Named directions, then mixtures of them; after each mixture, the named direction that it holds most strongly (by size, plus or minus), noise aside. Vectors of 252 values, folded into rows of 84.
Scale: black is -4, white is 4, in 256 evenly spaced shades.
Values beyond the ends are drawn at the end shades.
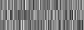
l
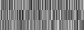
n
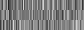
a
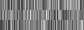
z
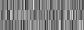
l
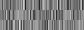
l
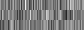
z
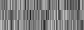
z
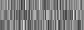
l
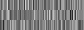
l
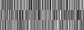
n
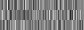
l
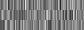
l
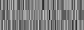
a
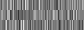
l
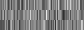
z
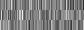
n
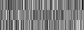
a
